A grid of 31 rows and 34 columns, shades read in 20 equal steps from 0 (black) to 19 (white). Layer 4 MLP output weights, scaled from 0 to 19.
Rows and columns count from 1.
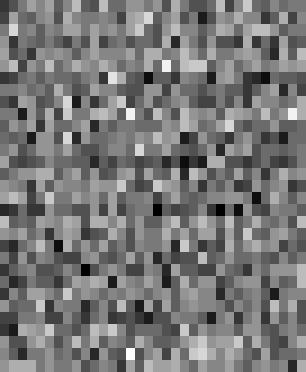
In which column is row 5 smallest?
31
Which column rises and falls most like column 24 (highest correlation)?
1
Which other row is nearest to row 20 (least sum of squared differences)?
13
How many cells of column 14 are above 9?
12
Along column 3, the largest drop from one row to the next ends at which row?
10
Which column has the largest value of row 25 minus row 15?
21
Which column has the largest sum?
8
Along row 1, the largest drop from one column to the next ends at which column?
26
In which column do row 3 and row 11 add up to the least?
5
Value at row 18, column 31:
10
